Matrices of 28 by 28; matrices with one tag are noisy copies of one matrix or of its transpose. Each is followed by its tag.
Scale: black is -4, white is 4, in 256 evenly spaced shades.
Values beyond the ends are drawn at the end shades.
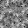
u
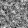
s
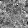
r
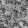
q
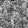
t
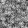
q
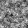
u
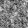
t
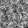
u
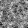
u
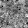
r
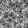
u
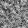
s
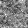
r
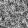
q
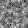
u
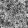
r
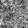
r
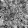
r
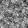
u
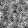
u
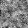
t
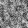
q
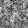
t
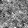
t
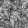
t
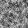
u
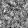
s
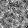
u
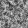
s
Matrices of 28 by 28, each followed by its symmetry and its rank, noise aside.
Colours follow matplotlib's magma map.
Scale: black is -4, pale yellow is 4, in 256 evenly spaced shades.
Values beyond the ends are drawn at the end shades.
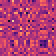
no symmetry, rank three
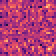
no symmetry, rank four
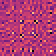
symmetric, rank four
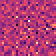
no symmetry, rank four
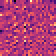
no symmetry, rank four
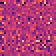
no symmetry, rank four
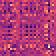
no symmetry, rank three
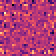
antisymmetric, rank four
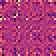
symmetric, rank four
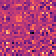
no symmetry, rank four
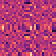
antisymmetric, rank four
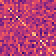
symmetric, rank six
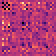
symmetric, rank three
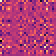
symmetric, rank three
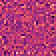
antisymmetric, rank six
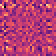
no symmetry, rank three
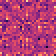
symmetric, rank four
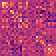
symmetric, rank four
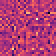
antisymmetric, rank six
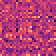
no symmetry, rank six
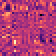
no symmetry, rank four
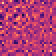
symmetric, rank three
